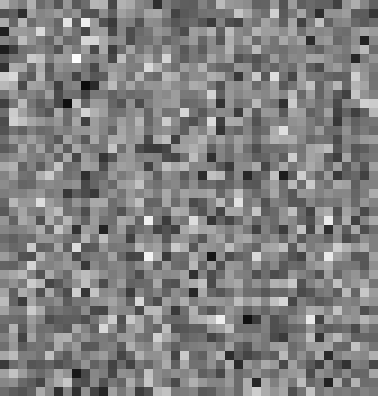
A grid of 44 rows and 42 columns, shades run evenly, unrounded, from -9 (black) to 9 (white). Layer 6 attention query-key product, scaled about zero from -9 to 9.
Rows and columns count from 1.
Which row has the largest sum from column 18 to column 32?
34
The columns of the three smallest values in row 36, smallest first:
28, 29, 36
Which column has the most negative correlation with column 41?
7
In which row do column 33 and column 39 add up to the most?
18
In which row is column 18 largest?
38
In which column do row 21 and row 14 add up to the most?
16
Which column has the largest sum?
4
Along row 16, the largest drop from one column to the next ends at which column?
20
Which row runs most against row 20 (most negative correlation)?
32
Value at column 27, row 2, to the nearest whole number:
5
